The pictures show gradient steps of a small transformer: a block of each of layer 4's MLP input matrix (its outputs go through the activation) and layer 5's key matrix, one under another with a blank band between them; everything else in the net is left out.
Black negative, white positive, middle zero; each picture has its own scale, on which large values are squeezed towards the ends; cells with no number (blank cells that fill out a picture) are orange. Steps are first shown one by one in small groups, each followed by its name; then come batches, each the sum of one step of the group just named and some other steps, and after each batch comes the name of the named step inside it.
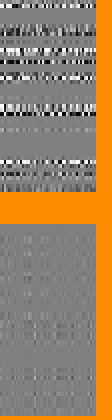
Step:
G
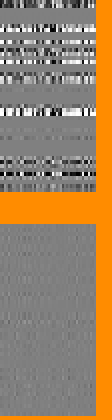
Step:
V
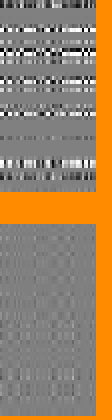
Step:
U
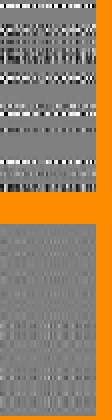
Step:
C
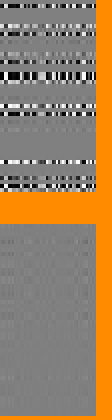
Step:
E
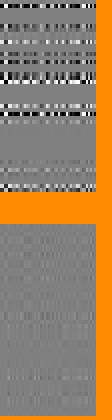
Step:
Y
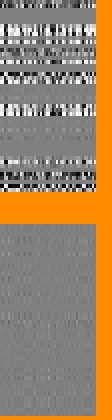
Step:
V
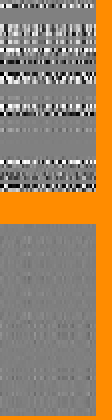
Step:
G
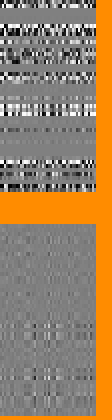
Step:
C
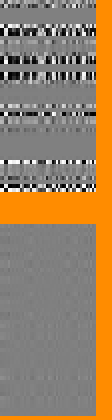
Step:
E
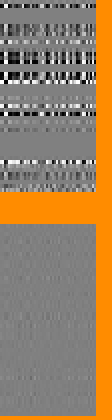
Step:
Y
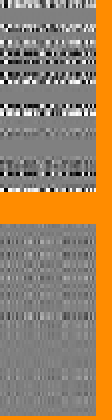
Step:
V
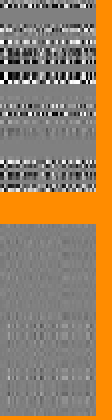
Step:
Y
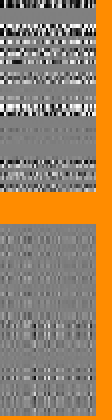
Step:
V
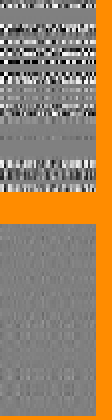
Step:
U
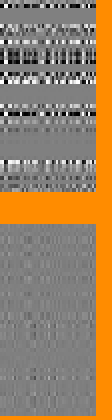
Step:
Y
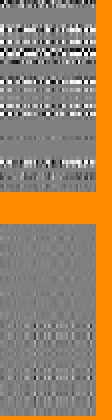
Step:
U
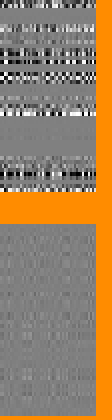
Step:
V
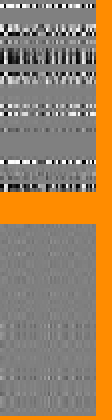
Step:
C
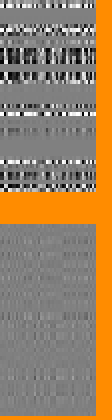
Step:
C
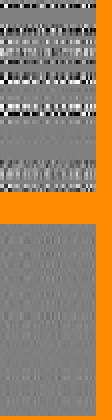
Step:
Y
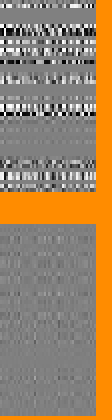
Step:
G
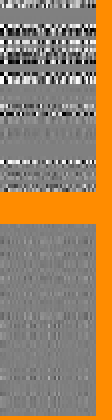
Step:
G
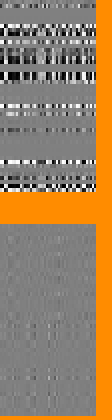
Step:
E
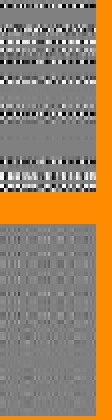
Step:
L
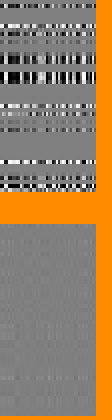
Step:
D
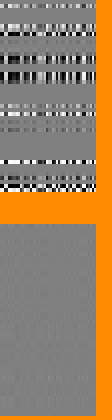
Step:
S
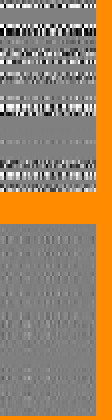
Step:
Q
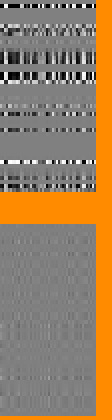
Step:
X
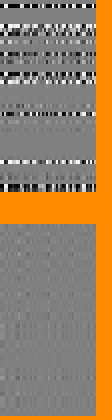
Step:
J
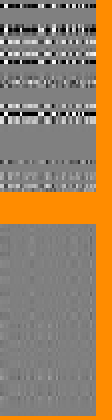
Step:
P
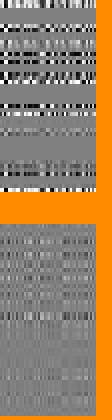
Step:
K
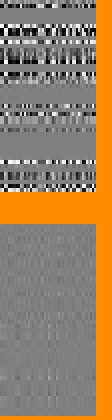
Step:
P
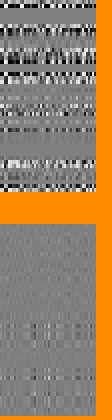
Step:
X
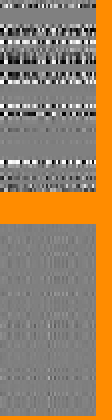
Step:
X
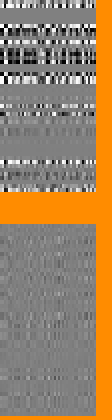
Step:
K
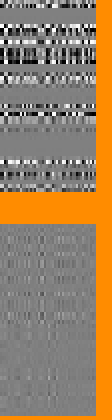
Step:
P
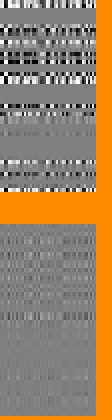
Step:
K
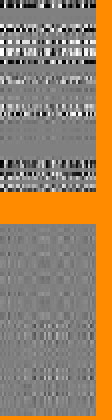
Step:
L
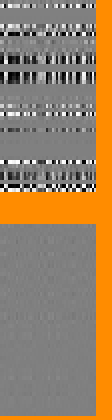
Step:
S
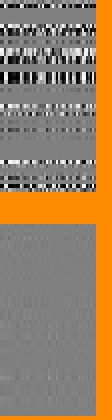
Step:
D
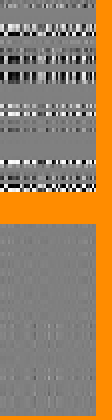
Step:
S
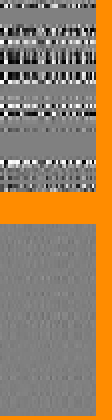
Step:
X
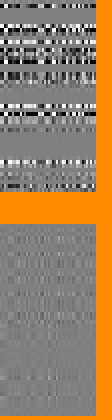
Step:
P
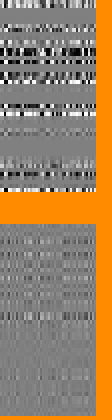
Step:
K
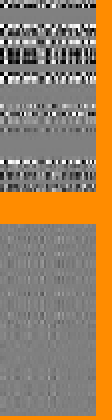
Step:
J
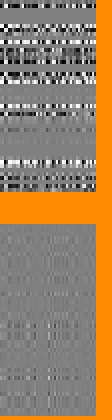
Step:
X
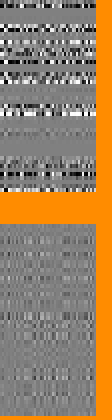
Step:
K
